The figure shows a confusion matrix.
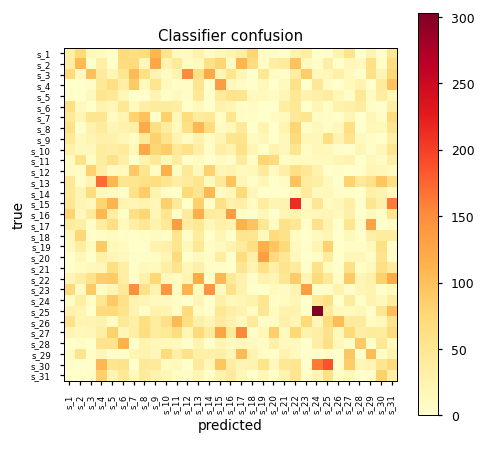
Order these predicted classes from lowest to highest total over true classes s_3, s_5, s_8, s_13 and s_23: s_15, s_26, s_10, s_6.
s_26, s_15, s_6, s_10
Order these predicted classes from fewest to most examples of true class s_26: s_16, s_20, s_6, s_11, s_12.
s_20, s_16, s_6, s_12, s_11
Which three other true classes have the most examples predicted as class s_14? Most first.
s_23, s_3, s_12
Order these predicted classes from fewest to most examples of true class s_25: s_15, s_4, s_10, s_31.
s_10, s_15, s_4, s_31
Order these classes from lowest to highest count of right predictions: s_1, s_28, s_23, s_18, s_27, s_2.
s_1, s_18, s_27, s_28, s_2, s_23
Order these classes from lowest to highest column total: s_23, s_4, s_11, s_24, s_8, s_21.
s_23, s_21, s_11, s_24, s_8, s_4
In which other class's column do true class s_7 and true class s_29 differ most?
s_17
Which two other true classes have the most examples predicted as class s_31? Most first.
s_15, s_22
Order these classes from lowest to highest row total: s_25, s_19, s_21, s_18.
s_18, s_21, s_19, s_25
